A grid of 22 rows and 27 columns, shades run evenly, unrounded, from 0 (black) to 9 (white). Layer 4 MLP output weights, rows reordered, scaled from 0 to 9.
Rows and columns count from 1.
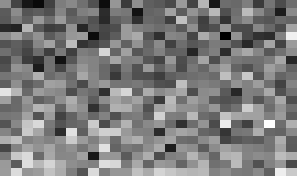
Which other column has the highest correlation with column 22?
10
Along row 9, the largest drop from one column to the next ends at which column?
4
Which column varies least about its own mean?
14
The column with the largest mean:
12
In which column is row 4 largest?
3
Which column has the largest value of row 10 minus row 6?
23
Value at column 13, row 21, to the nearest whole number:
6
